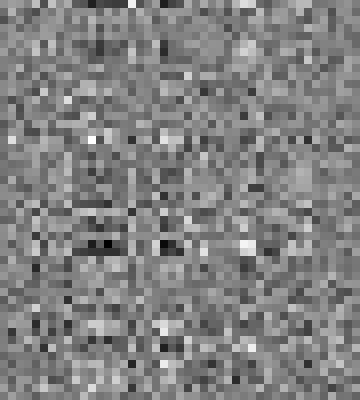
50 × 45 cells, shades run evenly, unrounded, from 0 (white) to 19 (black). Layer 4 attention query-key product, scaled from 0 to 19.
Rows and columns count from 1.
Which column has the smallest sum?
24
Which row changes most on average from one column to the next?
18
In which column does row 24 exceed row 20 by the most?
32
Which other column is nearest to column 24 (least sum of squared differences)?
37
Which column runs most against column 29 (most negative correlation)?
8
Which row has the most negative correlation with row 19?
40
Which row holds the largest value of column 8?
48
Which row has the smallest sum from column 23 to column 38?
31
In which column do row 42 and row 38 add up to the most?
9
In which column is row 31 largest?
14
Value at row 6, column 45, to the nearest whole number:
11
